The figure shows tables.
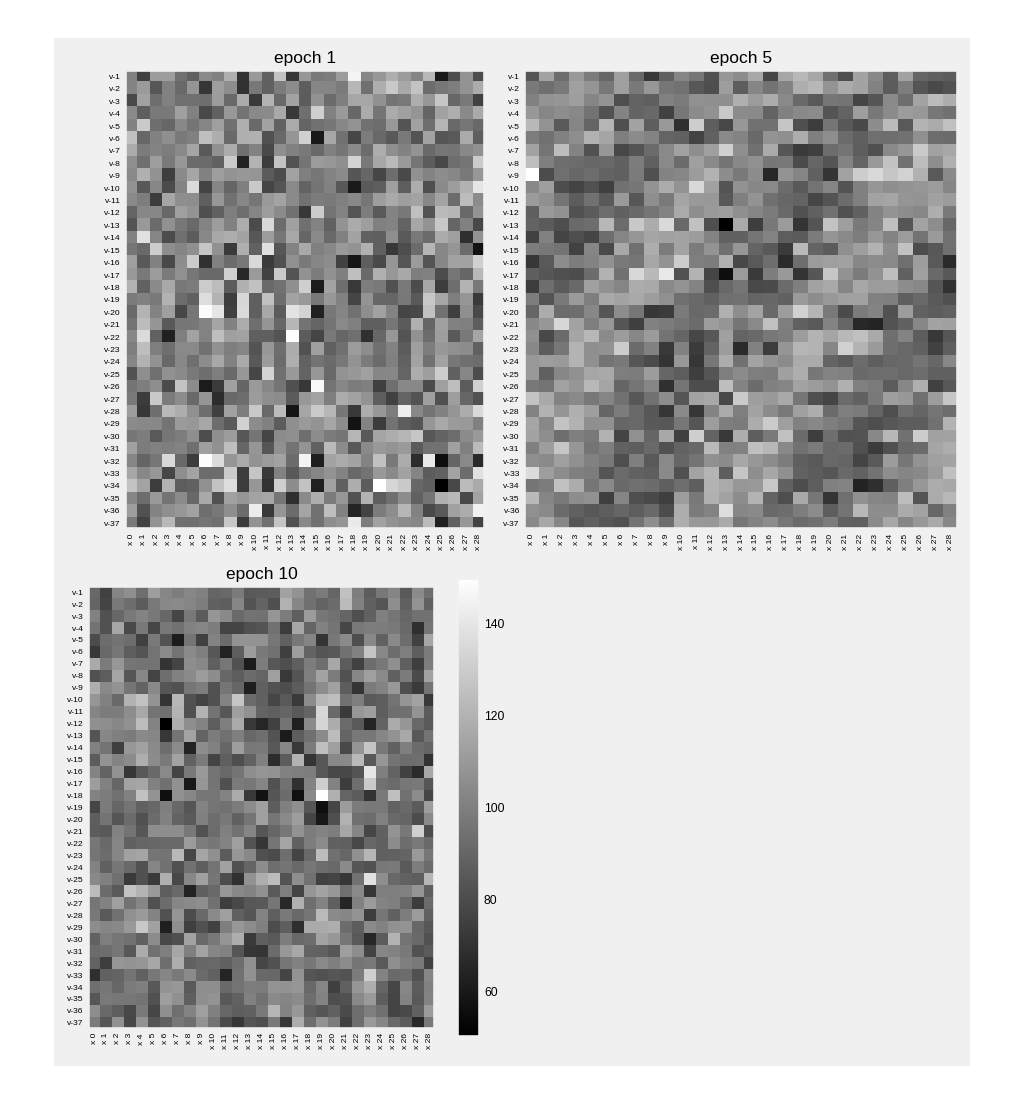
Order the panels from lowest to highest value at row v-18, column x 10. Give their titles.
epoch 10, epoch 5, epoch 1
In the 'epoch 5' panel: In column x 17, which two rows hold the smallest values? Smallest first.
v-16, v-15
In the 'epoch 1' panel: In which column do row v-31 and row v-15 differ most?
x 28
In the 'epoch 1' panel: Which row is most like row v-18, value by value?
v-6
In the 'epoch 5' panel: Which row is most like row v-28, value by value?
v-24
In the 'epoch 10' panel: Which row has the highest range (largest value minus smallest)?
v-18
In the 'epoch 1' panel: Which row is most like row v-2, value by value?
v-30
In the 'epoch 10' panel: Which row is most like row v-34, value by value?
v-35
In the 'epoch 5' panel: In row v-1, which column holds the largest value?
x 18
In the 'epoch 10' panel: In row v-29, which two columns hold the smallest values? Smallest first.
x 6, x 17
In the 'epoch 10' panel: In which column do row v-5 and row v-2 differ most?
x 7
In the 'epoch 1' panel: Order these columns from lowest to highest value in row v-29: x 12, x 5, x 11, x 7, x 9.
x 12, x 7, x 11, x 5, x 9
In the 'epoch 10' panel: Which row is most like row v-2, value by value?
v-1
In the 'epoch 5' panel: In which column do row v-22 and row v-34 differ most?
x 22
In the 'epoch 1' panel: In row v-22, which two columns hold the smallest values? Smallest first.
x 3, x 19
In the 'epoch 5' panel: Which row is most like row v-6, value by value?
v-25
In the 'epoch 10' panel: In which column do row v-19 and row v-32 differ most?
x 19
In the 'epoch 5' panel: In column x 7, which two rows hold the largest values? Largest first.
v-17, v-13
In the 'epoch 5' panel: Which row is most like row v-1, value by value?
v-20
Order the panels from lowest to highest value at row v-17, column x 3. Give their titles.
epoch 5, epoch 1, epoch 10
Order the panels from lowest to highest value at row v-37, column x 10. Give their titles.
epoch 10, epoch 1, epoch 5
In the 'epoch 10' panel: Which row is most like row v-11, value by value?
v-23
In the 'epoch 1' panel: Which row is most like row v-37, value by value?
v-1
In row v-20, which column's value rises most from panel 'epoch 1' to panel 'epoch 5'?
x 15
